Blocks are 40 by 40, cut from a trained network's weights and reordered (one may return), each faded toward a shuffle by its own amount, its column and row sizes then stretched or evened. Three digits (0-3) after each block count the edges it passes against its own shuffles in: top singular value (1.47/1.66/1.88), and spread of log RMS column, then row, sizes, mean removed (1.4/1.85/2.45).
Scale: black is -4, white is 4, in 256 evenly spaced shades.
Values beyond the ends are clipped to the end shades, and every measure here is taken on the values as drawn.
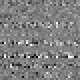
2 0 3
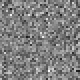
1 0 1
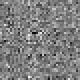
1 2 1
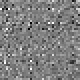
1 2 2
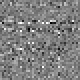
0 1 2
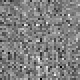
2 1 2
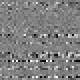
3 1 3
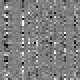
2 3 1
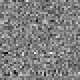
0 0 2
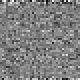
1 0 3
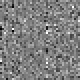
0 2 0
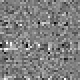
1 1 2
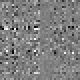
1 3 2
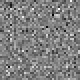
1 1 1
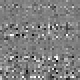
0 2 3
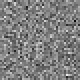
1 2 0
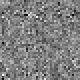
0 1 1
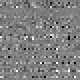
0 1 3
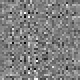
3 3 1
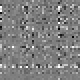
1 3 3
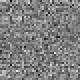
2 0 1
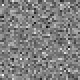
1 2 0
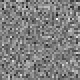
1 1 1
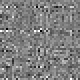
2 1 2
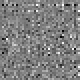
1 2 2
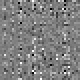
1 3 1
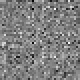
1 1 2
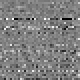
1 0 3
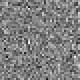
0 1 0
